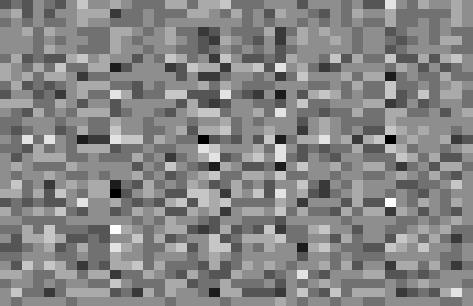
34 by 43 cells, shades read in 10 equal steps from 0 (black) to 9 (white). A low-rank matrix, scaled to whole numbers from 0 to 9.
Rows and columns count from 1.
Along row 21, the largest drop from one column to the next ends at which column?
11
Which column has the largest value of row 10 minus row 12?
36
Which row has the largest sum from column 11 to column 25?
28
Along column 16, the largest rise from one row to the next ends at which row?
19
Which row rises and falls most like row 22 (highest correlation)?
8
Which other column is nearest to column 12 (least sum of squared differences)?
29
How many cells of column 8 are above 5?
12
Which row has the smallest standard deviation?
34
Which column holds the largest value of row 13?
26
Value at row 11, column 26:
1
